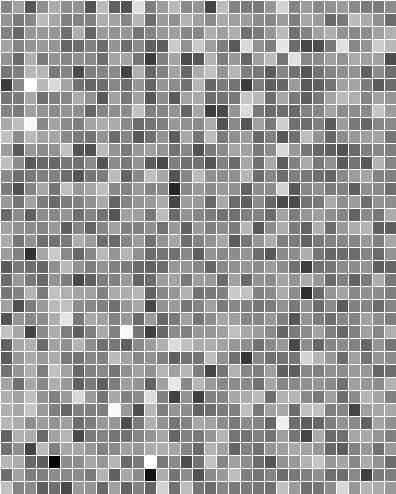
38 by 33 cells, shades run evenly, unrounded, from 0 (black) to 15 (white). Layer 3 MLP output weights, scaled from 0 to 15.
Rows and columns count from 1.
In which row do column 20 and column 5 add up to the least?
36
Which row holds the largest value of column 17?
4
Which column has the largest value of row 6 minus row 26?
3
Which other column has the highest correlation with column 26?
27
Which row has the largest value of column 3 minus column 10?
7
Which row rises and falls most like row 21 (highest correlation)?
23
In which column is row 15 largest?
24
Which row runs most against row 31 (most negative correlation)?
30
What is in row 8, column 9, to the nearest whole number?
5
